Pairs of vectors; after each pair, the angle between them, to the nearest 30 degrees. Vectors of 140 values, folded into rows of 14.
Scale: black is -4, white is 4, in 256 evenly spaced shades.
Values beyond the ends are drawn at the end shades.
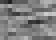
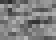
30 degrees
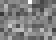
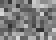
120 degrees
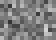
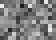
120 degrees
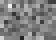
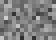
60 degrees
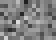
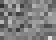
60 degrees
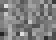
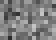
120 degrees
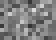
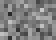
120 degrees
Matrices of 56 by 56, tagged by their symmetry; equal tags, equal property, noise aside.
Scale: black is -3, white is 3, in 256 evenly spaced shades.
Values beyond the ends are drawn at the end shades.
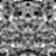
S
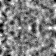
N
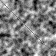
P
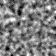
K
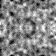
N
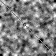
P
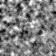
K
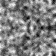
N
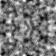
N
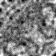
P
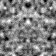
S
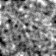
K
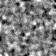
K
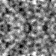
N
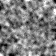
K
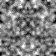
S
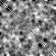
P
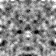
S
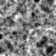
P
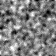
K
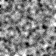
P
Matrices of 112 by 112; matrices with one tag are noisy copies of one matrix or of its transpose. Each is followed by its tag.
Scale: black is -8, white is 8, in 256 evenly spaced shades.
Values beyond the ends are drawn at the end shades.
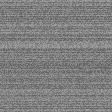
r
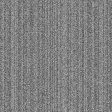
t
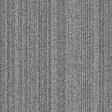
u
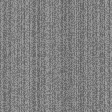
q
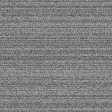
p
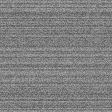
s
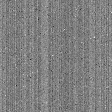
r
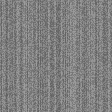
p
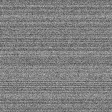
u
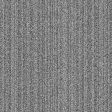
t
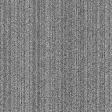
q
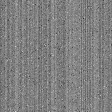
u
